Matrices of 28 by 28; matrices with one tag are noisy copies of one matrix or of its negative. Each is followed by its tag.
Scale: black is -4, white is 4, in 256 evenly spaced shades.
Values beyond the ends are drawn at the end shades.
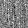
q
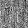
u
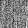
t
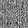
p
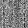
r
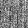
u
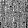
t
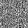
p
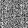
r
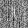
q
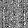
r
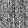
q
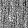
u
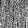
t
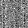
r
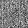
p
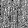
u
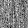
q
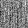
u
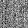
r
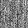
u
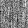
u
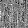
u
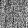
t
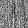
q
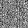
p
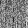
t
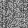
r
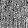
t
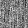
u
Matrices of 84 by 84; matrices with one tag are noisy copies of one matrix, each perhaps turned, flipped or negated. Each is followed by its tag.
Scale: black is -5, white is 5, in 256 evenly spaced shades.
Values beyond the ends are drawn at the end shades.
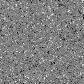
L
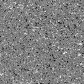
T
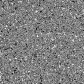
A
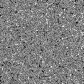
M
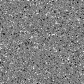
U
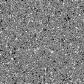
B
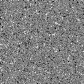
U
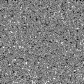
M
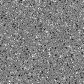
U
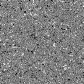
B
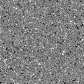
L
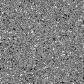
B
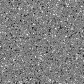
U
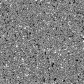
T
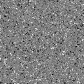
L
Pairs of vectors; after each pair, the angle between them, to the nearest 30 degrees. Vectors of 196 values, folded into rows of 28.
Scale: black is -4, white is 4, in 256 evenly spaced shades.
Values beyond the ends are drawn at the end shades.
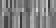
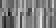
60 degrees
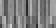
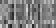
120 degrees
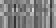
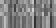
30 degrees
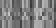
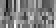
120 degrees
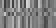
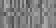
150 degrees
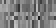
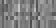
150 degrees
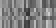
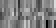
120 degrees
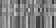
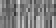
150 degrees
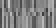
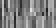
30 degrees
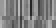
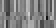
60 degrees
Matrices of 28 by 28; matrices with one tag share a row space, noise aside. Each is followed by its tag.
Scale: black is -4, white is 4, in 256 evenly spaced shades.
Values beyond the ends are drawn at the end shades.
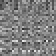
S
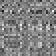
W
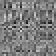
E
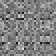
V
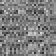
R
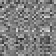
V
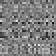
S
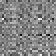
W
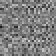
S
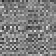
R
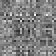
E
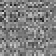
R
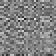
V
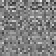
W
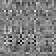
E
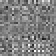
S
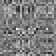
E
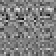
V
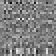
E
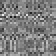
R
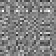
V
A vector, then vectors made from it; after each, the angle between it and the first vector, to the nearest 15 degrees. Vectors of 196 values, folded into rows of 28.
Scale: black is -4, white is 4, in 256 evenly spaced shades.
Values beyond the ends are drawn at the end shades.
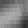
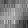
30 degrees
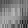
30 degrees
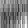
135 degrees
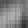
15 degrees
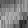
30 degrees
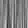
90 degrees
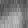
60 degrees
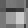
90 degrees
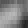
15 degrees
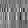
75 degrees
